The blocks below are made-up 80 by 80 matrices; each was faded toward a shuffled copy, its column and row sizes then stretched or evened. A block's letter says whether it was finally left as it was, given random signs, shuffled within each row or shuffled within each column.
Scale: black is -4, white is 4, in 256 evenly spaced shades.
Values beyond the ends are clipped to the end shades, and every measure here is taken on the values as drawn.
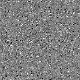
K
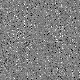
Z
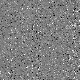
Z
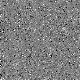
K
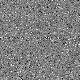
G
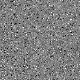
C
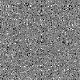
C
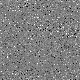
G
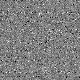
G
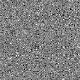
C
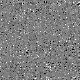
K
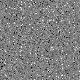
Z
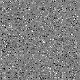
C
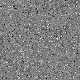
G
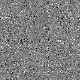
K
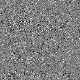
K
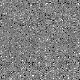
C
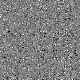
K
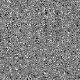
C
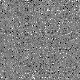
C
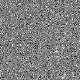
C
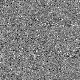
G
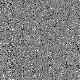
K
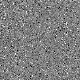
Z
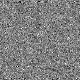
G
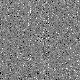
Z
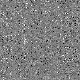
K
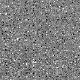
C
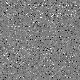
G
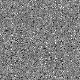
K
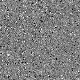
Z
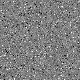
G
